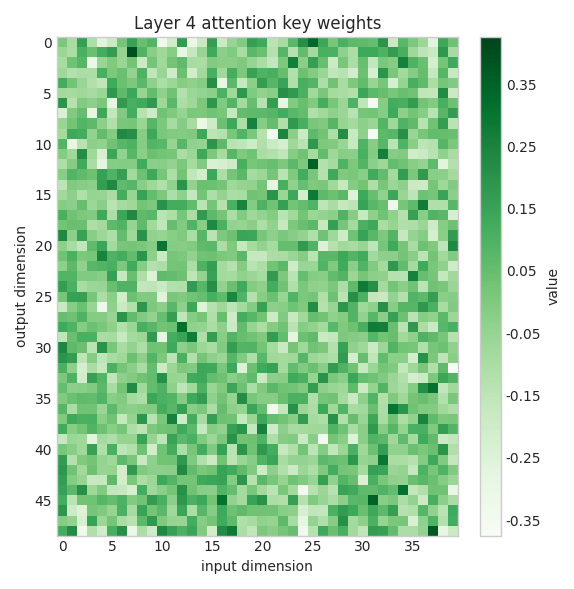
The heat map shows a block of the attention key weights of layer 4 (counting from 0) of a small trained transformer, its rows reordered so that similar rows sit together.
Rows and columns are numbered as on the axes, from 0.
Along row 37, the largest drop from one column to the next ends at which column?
12
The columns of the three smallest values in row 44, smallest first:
24, 39, 7
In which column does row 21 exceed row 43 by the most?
4
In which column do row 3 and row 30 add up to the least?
31
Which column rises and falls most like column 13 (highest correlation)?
11
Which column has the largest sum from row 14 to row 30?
30
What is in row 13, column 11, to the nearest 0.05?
-0.1
